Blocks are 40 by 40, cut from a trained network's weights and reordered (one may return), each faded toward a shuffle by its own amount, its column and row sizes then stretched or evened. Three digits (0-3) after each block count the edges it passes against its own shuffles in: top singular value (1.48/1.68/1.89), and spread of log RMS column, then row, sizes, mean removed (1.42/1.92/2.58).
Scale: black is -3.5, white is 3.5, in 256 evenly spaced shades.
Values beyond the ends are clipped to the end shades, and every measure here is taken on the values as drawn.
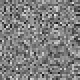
2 1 1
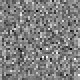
0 0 1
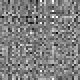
3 2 1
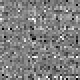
0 1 2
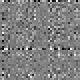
2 3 2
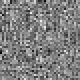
1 1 0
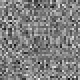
2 0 1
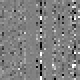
2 3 0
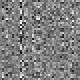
3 3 0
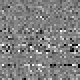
0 1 3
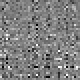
1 2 2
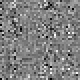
0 2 1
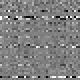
3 0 3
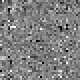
0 1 2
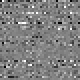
0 1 3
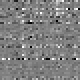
1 1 3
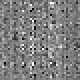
1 2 2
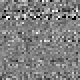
0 0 3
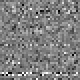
1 1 2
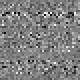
0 0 3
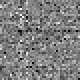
0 1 0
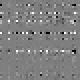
2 2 3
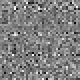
1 0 2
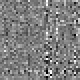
2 2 1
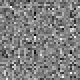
2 2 0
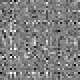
2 2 2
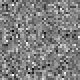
0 1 0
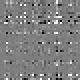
1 2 3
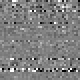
0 0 3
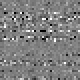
0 1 3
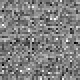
0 1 0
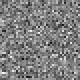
1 0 1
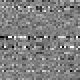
3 0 3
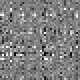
1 3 2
